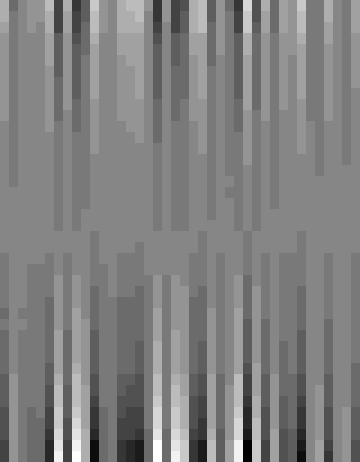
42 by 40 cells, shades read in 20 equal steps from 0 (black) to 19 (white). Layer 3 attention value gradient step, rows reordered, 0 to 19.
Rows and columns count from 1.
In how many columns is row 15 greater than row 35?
24
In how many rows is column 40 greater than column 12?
8
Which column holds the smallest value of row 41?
28
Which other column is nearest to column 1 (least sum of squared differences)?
30
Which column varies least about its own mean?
38
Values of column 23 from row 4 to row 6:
12 12 12
